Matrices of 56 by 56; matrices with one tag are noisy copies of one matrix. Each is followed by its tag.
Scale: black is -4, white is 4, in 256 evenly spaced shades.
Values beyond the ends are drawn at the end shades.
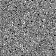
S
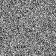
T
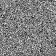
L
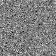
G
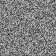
S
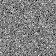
S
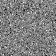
S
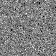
T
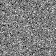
L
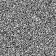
G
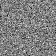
L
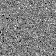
G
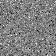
S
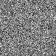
T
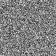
G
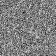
G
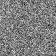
T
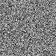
G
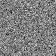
S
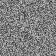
G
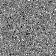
G
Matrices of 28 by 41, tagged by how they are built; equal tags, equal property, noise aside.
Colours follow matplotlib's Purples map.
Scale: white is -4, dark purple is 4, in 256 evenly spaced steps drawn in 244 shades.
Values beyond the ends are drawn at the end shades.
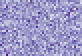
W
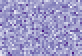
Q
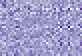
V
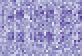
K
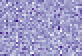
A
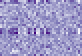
V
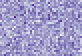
K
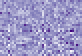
V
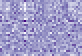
V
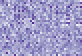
K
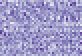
K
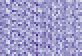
W
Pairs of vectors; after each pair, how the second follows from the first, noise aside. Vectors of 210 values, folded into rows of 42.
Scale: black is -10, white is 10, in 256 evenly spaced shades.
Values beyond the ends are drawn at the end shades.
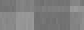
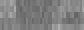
wrapped around.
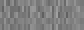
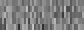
wrapped around, scaled up.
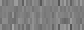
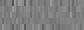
reversed, partly zeroed.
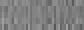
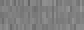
reversed, shrunk.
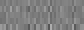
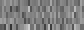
negated, scaled up.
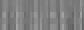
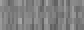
wrapped around.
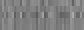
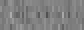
reversed, partly zeroed.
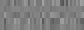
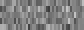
wrapped around, scaled up.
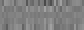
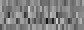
wrapped around, scaled up.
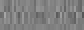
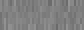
wrapped around, shrunk.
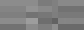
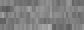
wrapped around.
